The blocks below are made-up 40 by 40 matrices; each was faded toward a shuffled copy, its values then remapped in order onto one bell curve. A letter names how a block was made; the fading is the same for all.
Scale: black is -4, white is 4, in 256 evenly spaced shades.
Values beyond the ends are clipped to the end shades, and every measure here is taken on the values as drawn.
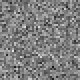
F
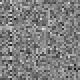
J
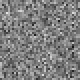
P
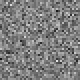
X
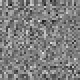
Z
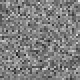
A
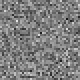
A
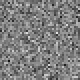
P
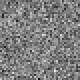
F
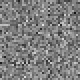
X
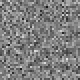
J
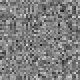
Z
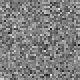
A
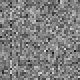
P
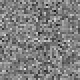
A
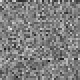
X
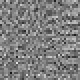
Z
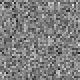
A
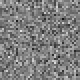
P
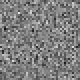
X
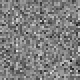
P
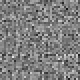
A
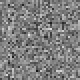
X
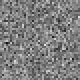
P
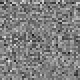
A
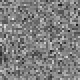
P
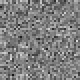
A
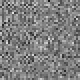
Z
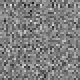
Z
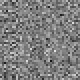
J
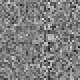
J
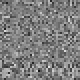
Z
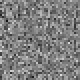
J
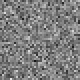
F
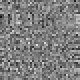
Z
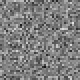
A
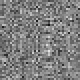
Z
